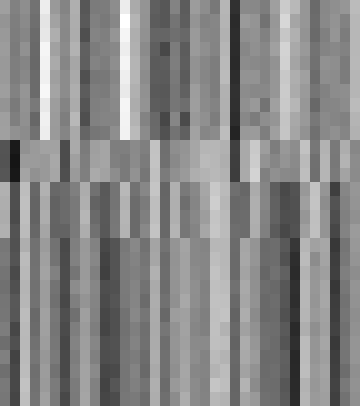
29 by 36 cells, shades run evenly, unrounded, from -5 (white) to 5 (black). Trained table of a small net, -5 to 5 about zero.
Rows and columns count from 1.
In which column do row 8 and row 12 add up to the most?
24
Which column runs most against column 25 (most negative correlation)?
1
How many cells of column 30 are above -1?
19
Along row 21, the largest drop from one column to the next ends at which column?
31
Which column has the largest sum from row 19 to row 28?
30
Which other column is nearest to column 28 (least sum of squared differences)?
6
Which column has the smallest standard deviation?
23
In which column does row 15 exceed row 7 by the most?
29
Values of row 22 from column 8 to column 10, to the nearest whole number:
0 -1 0
